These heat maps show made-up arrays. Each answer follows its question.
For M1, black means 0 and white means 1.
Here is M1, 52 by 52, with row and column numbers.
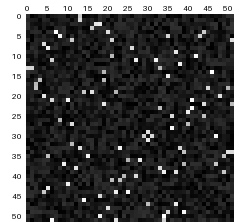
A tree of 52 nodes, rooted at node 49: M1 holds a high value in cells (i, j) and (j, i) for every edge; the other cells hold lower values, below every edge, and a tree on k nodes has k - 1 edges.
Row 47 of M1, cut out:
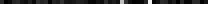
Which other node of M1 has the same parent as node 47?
9
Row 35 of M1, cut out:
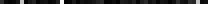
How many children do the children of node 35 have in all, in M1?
2
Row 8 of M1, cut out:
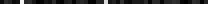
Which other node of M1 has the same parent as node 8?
43
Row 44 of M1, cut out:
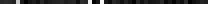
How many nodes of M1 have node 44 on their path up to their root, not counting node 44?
7
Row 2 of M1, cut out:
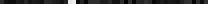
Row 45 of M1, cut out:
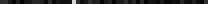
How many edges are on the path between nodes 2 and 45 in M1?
2
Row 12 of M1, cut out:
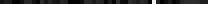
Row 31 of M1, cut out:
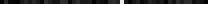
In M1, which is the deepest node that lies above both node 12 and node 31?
39
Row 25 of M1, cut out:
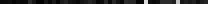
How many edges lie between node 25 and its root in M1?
6
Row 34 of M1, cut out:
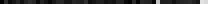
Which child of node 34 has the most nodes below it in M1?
51
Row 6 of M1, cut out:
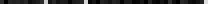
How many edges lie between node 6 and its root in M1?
4
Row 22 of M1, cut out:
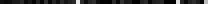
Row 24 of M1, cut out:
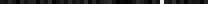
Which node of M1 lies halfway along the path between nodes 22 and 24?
11
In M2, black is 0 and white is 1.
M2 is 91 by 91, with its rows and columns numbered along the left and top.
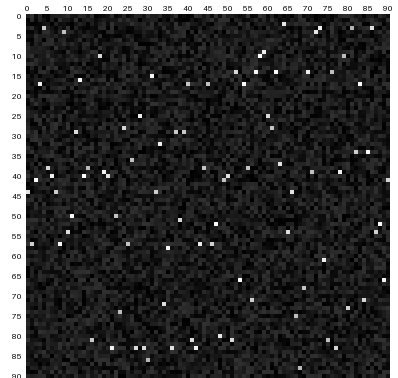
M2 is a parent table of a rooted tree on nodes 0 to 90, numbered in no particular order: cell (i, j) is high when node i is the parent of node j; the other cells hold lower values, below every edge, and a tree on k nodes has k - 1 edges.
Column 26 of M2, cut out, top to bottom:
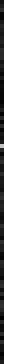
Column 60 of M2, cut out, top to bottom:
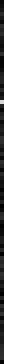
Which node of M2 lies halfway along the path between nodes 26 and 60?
40
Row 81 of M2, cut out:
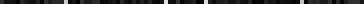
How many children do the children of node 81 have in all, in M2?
6
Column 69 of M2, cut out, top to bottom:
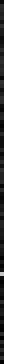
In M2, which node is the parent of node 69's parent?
88
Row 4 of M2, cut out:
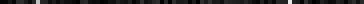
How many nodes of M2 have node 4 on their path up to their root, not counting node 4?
6
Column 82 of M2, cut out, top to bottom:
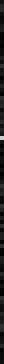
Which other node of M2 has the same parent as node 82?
85
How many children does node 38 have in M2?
4
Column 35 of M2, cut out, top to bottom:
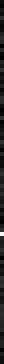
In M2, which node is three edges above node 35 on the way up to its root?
54
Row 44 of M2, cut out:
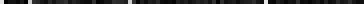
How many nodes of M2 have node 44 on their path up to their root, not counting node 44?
7
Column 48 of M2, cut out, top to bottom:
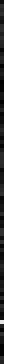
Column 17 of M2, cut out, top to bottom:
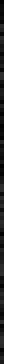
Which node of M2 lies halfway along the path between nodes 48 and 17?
73
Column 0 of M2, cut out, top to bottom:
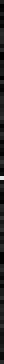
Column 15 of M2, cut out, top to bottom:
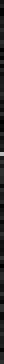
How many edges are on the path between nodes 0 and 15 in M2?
3
